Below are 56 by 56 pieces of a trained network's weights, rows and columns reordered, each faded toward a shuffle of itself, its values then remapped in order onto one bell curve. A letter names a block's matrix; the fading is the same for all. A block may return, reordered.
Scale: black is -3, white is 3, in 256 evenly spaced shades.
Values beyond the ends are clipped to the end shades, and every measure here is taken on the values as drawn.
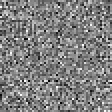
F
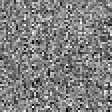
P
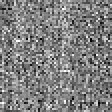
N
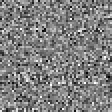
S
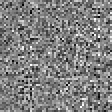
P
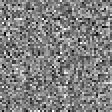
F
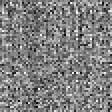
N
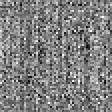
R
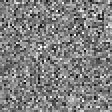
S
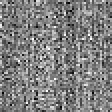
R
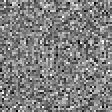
F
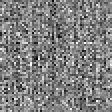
R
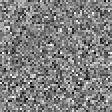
S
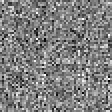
P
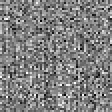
N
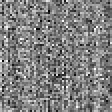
R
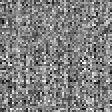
N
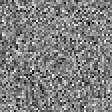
F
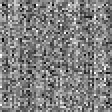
R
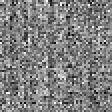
N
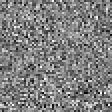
S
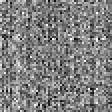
R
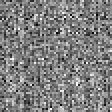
N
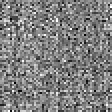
N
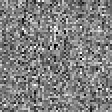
P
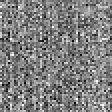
R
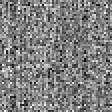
N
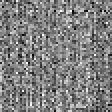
R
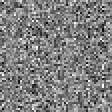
P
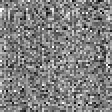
N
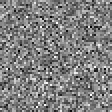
S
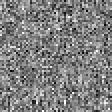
F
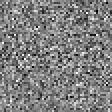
S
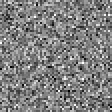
S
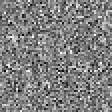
S
